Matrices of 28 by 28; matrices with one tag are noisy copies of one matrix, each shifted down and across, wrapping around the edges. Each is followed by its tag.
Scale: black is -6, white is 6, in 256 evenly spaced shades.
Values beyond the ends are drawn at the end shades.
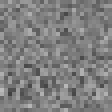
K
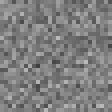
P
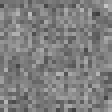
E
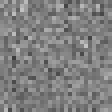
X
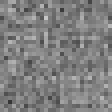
E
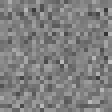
P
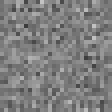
X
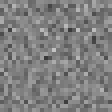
P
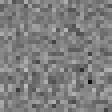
K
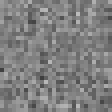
E
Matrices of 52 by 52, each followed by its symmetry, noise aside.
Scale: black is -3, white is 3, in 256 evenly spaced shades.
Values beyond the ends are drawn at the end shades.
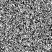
no symmetry.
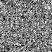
antisymmetric.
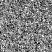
antisymmetric.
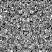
mirrored left to right.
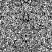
mirrored left to right.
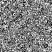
symmetric.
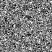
mirrored top to bottom.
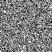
antisymmetric.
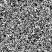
symmetric.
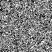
symmetric.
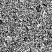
antisymmetric.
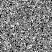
no symmetry.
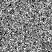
symmetric.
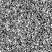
mirrored top to bottom.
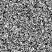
antisymmetric.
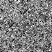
symmetric.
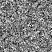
symmetric.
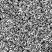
symmetric.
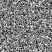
antisymmetric.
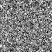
mirrored top to bottom.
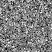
symmetric.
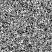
symmetric.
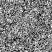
symmetric.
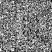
mirrored top to bottom.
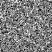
symmetric.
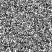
symmetric.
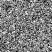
symmetric.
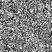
antisymmetric.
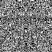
mirrored left to right.
